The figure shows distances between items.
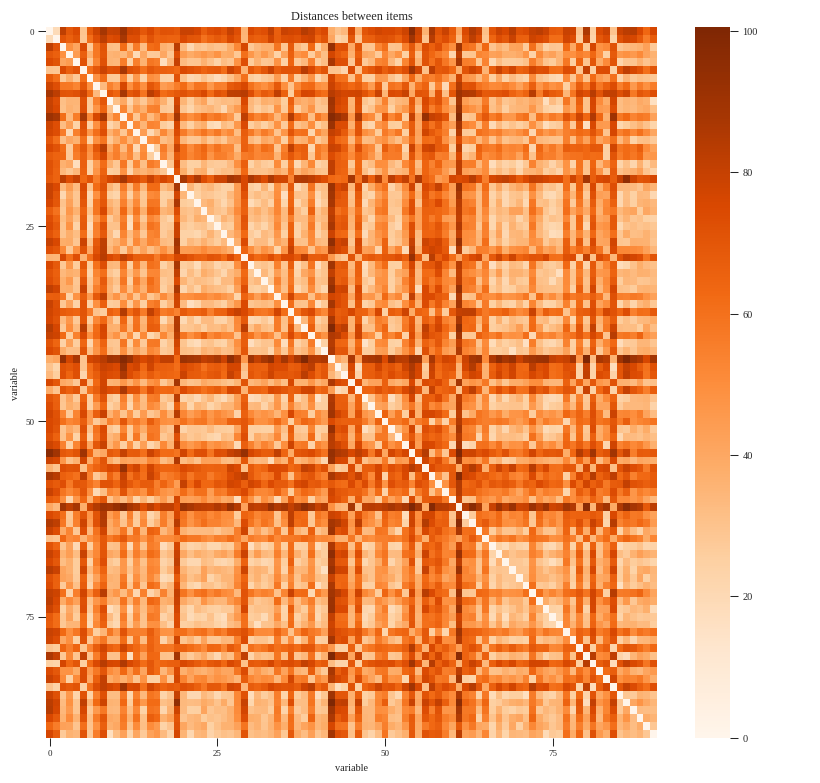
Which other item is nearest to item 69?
41
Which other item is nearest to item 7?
59
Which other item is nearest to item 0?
1
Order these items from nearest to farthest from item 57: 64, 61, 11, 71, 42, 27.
71, 64, 27, 11, 42, 61
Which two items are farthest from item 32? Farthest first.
42, 61
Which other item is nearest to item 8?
36
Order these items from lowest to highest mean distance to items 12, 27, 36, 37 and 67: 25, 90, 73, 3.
25, 90, 73, 3
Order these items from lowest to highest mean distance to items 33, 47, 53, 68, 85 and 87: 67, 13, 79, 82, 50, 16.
67, 82, 13, 16, 50, 79
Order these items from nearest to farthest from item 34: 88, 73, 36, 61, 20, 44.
20, 88, 73, 44, 36, 61
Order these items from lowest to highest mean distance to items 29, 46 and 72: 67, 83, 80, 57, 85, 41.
83, 41, 85, 67, 80, 57
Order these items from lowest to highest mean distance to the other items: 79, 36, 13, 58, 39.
13, 39, 79, 36, 58
